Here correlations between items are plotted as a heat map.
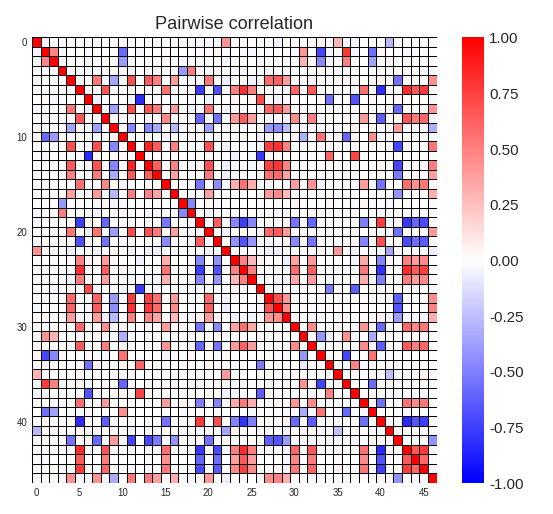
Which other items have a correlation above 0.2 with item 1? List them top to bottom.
2, 31, 36
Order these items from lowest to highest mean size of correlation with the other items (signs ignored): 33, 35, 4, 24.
35, 33, 4, 24
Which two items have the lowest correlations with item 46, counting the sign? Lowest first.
42, 9
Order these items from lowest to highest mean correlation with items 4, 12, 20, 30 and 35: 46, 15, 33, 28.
33, 15, 46, 28
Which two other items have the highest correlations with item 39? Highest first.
33, 10
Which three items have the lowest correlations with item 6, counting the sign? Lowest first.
12, 37, 34
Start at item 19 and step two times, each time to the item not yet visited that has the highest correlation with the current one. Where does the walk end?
21
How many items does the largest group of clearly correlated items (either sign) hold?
15
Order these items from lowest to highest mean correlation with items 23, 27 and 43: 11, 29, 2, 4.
2, 29, 4, 11
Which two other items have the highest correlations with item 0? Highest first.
22, 35
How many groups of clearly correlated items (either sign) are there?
6
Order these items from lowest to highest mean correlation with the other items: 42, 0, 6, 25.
42, 6, 0, 25
